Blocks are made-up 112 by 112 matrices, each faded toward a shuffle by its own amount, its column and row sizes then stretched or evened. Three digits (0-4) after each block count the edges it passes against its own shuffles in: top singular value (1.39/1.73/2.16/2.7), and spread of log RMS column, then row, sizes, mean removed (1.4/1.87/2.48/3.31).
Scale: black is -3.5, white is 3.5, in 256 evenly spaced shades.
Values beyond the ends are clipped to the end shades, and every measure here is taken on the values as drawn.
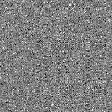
3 1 0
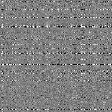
4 2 4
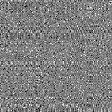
4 1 1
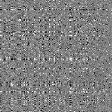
4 3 3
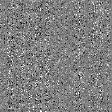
0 4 0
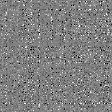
0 3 3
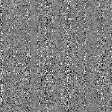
1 4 2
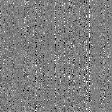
2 4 0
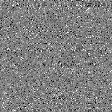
3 0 2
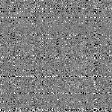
3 3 4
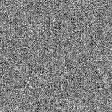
2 0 0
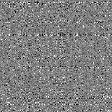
3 2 3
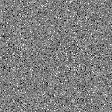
2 1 1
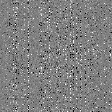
1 4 1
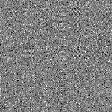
3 1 0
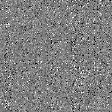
0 3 2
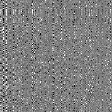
4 4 0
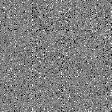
2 3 1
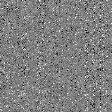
0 3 0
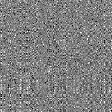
4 3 0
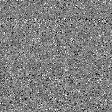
1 0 2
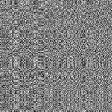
4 2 2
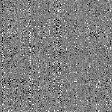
0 4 2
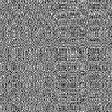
4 0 1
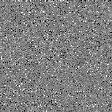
2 0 2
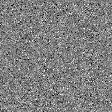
1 1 1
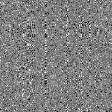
3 3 1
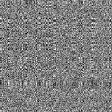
4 3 2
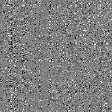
2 3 2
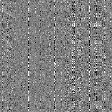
4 4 0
